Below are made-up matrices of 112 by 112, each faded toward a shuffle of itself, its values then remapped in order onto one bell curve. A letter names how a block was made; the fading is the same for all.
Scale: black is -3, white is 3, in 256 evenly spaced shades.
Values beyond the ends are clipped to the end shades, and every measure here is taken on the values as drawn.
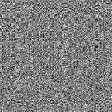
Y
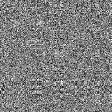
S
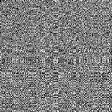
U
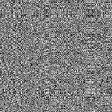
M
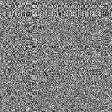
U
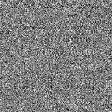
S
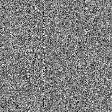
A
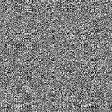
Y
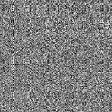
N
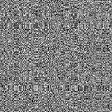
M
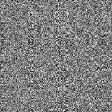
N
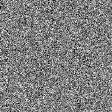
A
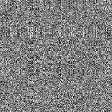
N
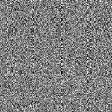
N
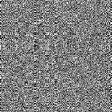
N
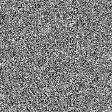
A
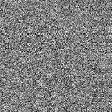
S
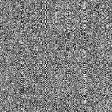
N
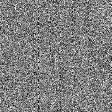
A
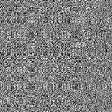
U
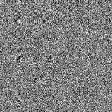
S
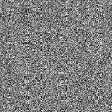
N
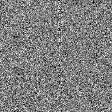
A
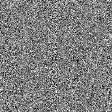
A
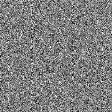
A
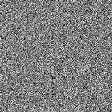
S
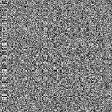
N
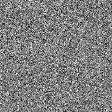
A
